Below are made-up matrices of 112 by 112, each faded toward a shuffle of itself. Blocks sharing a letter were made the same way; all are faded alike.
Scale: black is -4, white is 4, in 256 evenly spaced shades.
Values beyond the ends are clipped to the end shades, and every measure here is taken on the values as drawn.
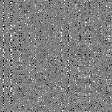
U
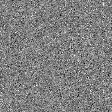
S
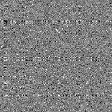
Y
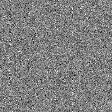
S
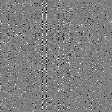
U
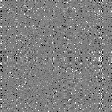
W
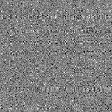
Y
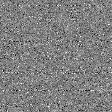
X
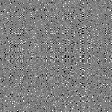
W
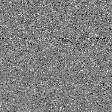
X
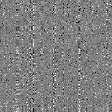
U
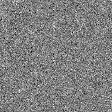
S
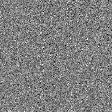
S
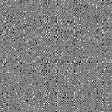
W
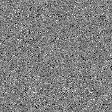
X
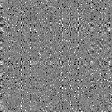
W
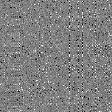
U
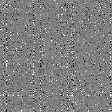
U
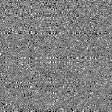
Y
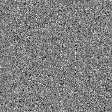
S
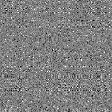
Y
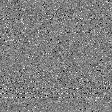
X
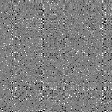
W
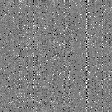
U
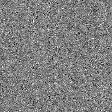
S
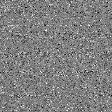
X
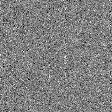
S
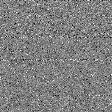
X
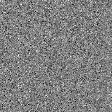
S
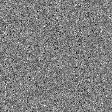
S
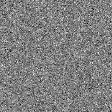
S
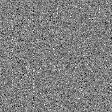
S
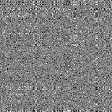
Y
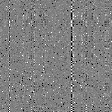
U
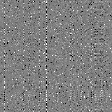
U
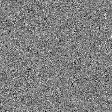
S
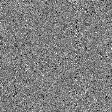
S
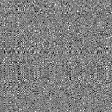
Y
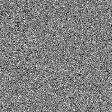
S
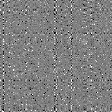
W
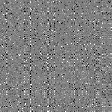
W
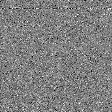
X
